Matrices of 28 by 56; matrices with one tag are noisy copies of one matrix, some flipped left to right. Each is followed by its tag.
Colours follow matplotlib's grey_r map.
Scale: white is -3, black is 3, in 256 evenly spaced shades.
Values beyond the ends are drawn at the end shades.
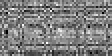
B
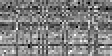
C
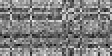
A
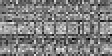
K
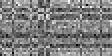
A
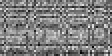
B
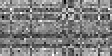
A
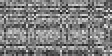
B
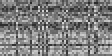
C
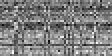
C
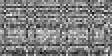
B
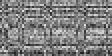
B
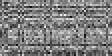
B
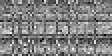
K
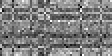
A
